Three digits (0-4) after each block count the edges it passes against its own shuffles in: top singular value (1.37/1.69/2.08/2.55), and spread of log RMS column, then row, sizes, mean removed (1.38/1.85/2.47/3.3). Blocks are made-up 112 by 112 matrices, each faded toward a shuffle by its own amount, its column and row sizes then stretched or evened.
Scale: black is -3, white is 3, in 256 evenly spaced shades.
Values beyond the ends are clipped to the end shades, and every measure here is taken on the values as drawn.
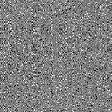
4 2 0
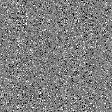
2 2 0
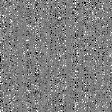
2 4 1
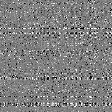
4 2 4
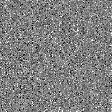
2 2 0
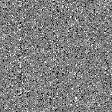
2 2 0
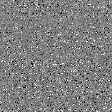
0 1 3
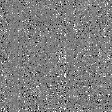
1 3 2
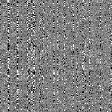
4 4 0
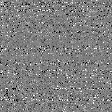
1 1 4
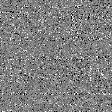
0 2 3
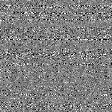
1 0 4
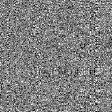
3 3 0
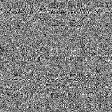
3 0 3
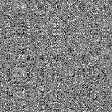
3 2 0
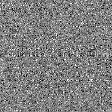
2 0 3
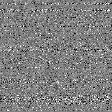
0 0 4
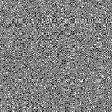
4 1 2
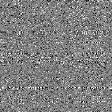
3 2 3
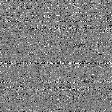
2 1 4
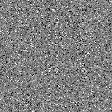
2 1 0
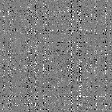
2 4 3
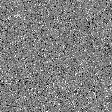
0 0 0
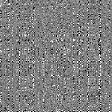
4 4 2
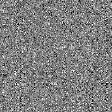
2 3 1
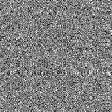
4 0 1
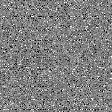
3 0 3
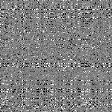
4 2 4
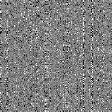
3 4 0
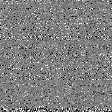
2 0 4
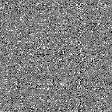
2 2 2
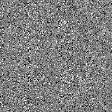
1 3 1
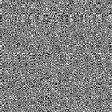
4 1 3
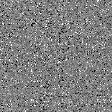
0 2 2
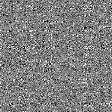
2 1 3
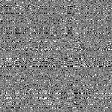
4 0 4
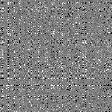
4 3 3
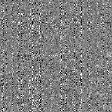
2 4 2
